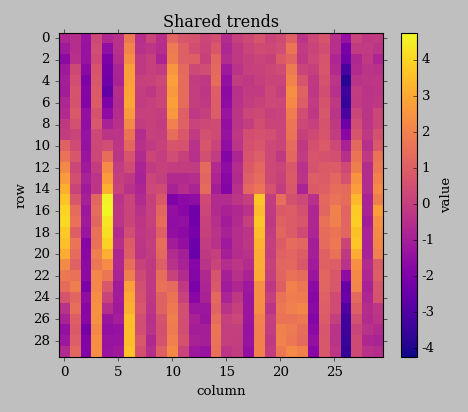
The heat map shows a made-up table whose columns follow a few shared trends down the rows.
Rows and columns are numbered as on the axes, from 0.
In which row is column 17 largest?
14
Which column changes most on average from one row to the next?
4
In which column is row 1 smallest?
26
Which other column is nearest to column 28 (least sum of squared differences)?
16
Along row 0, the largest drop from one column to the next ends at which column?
7
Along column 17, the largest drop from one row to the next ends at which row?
15
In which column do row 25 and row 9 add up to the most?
6
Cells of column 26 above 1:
5
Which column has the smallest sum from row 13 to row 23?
12
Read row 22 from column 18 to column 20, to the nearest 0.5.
3 0 1
